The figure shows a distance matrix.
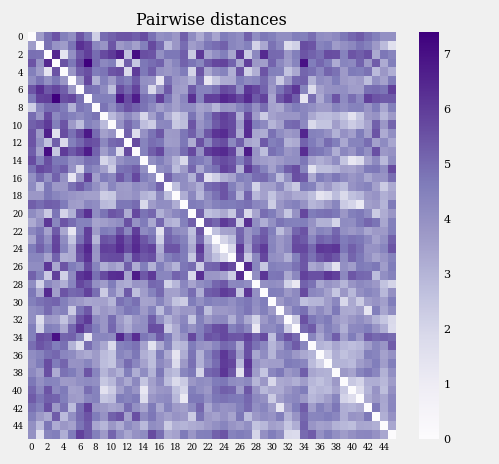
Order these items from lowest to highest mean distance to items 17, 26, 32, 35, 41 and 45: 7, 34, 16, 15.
15, 16, 34, 7
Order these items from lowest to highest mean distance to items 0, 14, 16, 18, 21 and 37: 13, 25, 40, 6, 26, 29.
40, 26, 29, 6, 13, 25
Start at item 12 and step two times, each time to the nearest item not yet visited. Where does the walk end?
2
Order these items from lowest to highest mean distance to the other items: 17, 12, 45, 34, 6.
17, 45, 12, 6, 34
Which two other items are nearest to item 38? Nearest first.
26, 21
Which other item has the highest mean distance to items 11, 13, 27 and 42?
7
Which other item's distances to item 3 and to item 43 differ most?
11
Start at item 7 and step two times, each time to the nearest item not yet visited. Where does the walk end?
30
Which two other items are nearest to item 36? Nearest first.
18, 37
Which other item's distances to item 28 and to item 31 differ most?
33
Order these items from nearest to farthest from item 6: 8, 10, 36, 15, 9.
15, 10, 36, 9, 8
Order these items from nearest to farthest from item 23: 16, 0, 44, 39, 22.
16, 22, 0, 44, 39
